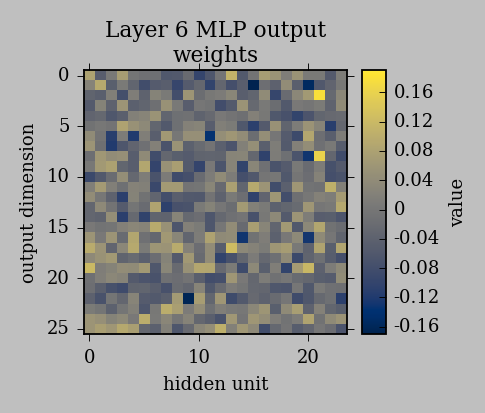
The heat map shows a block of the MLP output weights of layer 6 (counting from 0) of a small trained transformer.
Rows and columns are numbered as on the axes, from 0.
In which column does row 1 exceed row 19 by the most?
18
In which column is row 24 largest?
5
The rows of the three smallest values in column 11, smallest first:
6, 1, 20
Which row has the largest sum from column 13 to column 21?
17
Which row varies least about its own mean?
21
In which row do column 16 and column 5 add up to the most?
24
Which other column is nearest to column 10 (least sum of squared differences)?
12
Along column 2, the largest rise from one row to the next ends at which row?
8
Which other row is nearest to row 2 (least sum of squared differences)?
15
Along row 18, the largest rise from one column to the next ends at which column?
9
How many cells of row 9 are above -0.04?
14
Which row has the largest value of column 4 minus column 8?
25
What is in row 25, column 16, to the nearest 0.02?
-0.08
